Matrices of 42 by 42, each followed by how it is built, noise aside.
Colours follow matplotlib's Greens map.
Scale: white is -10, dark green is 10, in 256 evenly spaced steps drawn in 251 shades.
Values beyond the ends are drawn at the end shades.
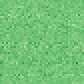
uneven rows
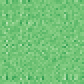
low rank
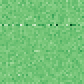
uneven rows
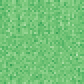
blocks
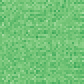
blocks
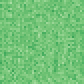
blocks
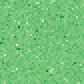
sparse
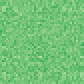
blocks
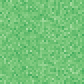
repeating rows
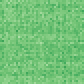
blocks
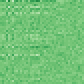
low rank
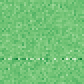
uneven rows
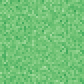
repeating rows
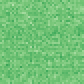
blocks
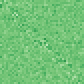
banded
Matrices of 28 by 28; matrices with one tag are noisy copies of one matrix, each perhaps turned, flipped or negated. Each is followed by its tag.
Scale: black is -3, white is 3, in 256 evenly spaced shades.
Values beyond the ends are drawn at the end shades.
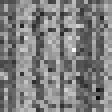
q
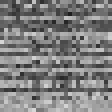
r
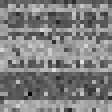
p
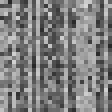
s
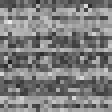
q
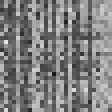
r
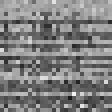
r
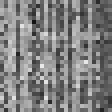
r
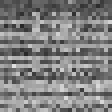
r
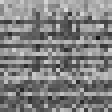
r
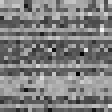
s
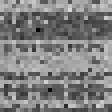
p
